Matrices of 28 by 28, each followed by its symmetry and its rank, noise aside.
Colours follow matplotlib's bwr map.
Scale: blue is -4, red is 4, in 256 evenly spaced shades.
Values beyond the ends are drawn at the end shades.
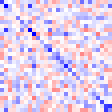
symmetric, rank eight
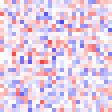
no symmetry, rank six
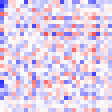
no symmetry, rank four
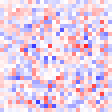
no symmetry, rank eight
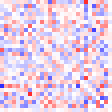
antisymmetric, rank six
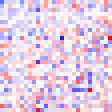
symmetric, rank eight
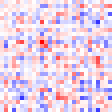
symmetric, rank four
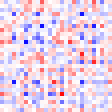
symmetric, rank four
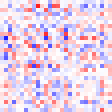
antisymmetric, rank four
